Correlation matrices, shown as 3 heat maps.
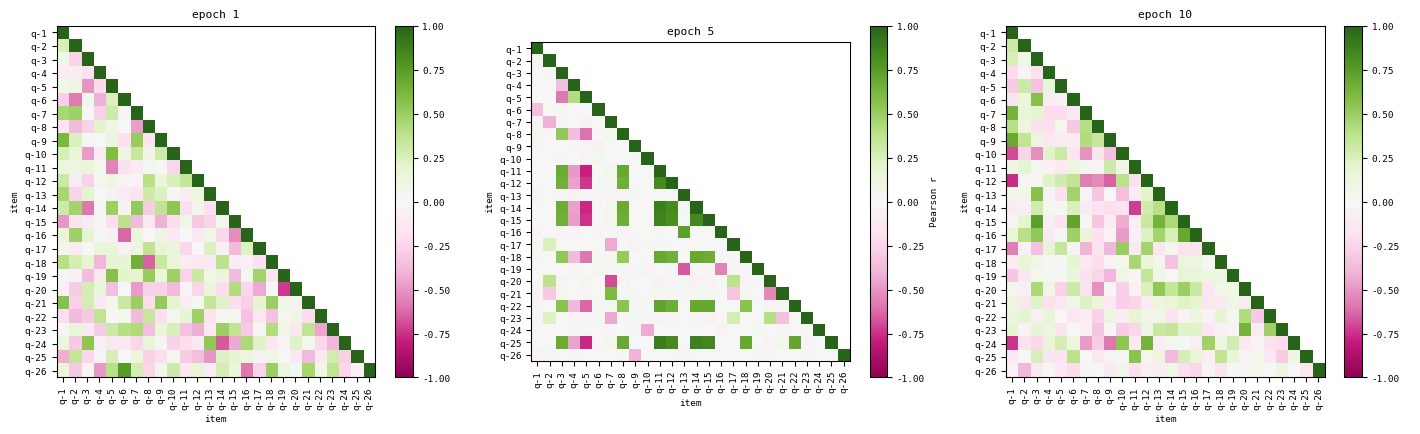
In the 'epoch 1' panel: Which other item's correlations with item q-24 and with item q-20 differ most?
q-15
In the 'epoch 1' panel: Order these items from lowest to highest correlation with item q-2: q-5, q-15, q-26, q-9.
q-26, q-15, q-5, q-9
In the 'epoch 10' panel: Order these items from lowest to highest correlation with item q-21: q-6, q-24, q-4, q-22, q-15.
q-22, q-4, q-24, q-6, q-15
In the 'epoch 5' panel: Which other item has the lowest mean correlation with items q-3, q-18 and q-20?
q-5
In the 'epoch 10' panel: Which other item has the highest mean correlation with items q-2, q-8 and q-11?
q-9
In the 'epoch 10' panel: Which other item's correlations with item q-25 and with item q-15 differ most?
q-14
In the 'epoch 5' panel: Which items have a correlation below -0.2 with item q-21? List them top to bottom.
q-2, q-17, q-20, q-23
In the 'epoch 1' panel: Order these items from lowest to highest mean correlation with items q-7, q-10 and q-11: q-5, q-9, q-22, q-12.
q-22, q-5, q-12, q-9
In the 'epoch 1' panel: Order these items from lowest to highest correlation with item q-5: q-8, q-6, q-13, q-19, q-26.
q-13, q-8, q-6, q-26, q-19
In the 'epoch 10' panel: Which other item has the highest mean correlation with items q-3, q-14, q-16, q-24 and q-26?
q-15
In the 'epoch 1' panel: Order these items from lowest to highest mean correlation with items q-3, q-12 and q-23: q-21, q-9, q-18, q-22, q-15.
q-22, q-15, q-9, q-18, q-21
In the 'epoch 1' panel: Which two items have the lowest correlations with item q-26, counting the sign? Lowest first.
q-16, q-4
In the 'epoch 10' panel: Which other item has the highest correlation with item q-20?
q-23
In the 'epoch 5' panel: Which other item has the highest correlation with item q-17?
q-20
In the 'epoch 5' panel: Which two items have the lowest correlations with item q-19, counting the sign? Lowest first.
q-13, q-16
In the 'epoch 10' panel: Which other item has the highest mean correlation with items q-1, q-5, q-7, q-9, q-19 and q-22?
q-2
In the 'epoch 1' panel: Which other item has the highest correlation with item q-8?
q-19
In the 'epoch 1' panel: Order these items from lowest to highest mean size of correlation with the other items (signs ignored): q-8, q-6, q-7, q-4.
q-4, q-6, q-8, q-7
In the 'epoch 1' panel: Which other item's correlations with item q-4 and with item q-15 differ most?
q-6
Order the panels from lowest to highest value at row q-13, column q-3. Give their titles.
epoch 5, epoch 1, epoch 10
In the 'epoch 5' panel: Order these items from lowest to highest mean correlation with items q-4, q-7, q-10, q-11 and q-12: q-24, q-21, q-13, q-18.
q-24, q-13, q-21, q-18
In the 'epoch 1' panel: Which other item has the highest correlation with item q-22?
q-12
